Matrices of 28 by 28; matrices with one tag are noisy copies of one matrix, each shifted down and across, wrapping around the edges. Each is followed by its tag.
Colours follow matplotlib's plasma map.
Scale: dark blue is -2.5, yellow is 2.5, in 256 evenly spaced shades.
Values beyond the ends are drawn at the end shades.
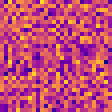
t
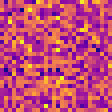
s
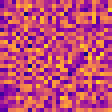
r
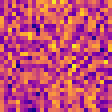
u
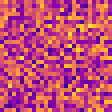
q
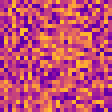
s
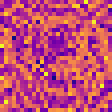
u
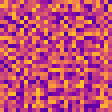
r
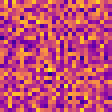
t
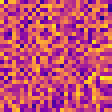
t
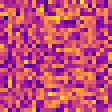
s
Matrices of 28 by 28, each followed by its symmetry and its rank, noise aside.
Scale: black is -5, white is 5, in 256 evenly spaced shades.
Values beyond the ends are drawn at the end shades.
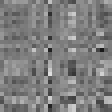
no symmetry, rank two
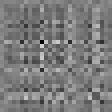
symmetric, rank two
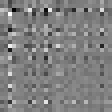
antisymmetric, rank two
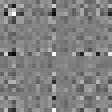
symmetric, rank two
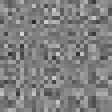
antisymmetric, rank four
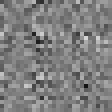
no symmetry, rank three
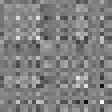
symmetric, rank two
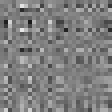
antisymmetric, rank two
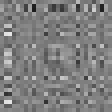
antisymmetric, rank two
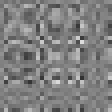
no symmetry, rank two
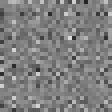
antisymmetric, rank four
